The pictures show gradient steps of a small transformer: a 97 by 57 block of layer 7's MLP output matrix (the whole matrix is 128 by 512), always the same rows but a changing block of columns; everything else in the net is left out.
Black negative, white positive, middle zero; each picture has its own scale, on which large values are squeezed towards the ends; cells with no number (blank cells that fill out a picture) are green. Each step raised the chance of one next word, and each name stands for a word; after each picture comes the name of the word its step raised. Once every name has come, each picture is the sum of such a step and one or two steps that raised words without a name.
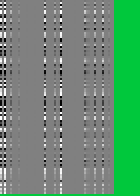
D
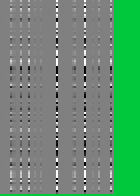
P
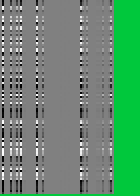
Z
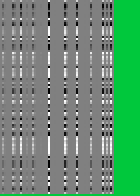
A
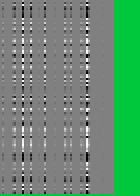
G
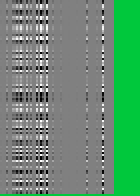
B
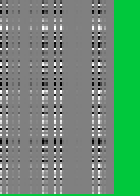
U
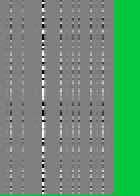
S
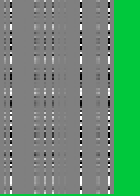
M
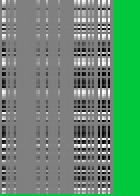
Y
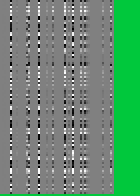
D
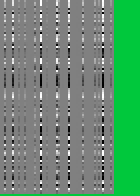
Y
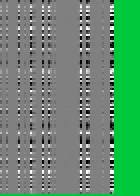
U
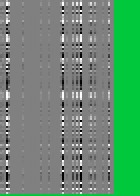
Y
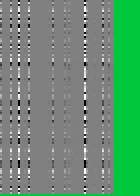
S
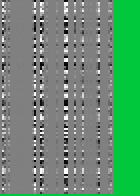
D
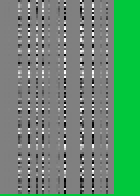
G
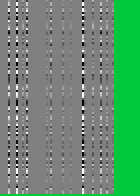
M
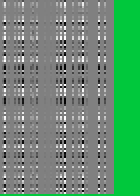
B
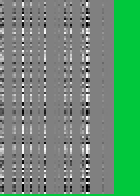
S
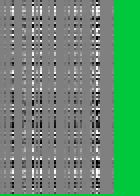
S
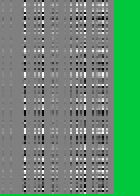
P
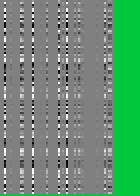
S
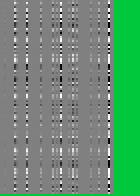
S
